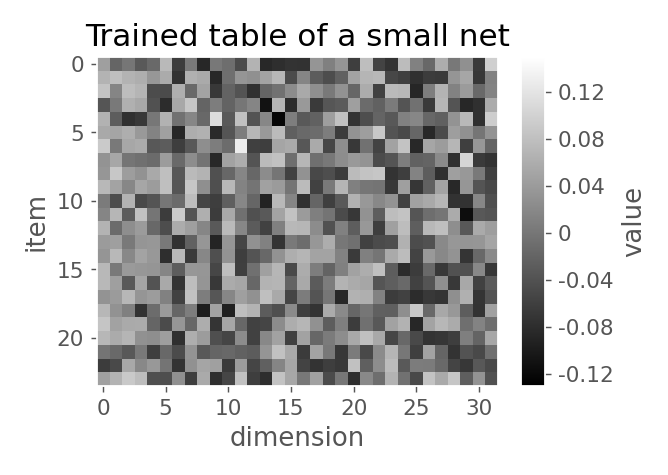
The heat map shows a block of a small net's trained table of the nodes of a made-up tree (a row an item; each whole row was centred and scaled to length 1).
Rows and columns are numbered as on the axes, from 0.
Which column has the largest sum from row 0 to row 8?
0
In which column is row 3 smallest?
13
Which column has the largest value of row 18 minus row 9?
25
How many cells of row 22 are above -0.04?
20
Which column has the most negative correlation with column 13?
27
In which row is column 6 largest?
11
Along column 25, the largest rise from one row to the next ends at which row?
18
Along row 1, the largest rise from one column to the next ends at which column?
7
